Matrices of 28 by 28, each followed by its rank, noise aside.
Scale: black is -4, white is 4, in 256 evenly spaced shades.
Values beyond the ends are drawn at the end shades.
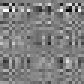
two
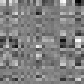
two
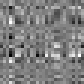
two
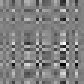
one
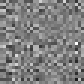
four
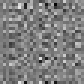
three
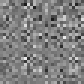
three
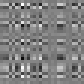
one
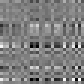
one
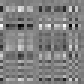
one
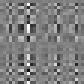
one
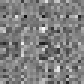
four
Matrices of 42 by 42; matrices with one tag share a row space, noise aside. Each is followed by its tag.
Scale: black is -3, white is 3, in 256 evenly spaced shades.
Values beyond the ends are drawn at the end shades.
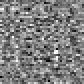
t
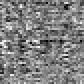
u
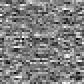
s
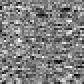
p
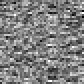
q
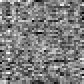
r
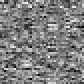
q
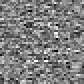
t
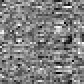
p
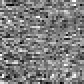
u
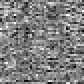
q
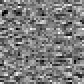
p
